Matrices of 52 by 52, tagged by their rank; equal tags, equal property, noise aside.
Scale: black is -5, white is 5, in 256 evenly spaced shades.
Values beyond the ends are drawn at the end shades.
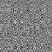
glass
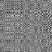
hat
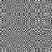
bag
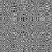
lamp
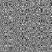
glass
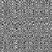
lamp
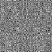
glass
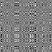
bag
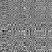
lamp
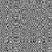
lamp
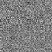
glass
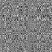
glass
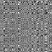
lamp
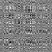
lamp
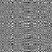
bag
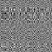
lamp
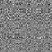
glass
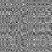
lamp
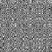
glass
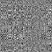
glass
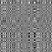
bag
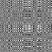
bag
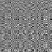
hat
